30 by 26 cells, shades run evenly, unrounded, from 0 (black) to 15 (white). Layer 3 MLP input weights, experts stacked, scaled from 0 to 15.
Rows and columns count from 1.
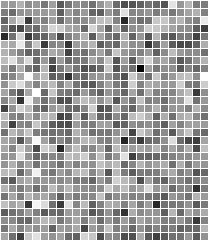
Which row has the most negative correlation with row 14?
26
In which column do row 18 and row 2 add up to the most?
5
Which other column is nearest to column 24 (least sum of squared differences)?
23
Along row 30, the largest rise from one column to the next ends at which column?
4
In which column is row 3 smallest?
16
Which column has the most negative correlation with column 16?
22
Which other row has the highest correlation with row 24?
28
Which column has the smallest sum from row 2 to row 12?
25
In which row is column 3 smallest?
13
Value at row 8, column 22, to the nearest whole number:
8
